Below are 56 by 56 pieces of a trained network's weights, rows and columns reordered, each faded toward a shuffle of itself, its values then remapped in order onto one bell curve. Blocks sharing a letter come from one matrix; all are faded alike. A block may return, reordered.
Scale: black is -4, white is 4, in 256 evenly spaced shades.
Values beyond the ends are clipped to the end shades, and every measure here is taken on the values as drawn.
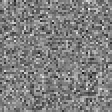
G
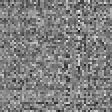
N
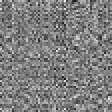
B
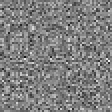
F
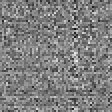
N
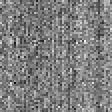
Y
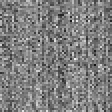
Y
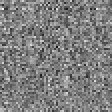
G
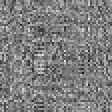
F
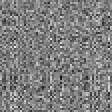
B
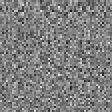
F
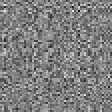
B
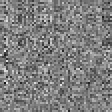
B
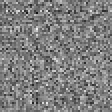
G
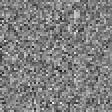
G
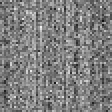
Y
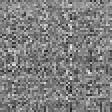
N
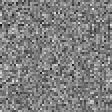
G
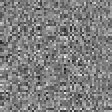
F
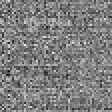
N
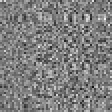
F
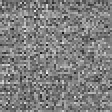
N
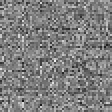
N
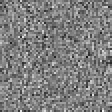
G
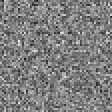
G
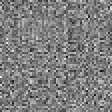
F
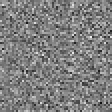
G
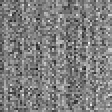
Y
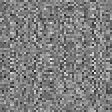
B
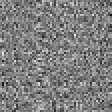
B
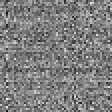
N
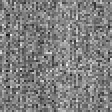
Y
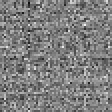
N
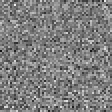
G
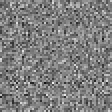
G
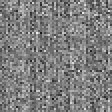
Y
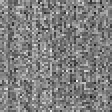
Y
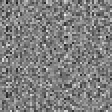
B
